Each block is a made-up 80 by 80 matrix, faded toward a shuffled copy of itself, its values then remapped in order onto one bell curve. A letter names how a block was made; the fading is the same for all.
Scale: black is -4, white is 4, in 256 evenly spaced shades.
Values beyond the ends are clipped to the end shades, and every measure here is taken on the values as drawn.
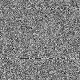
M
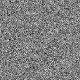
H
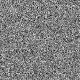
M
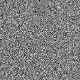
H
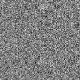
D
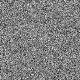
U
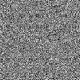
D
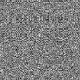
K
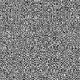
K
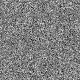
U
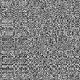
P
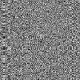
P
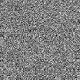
D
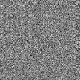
D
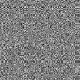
P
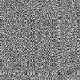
P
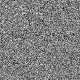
M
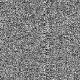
H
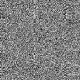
H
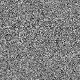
M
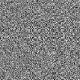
P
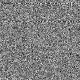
M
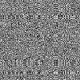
P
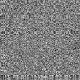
P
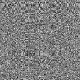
K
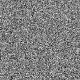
M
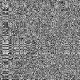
P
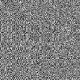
P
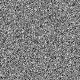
U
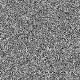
U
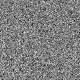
U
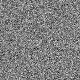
U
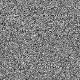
M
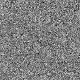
M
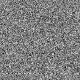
M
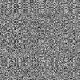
P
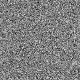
U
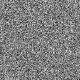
U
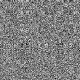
D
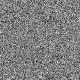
M
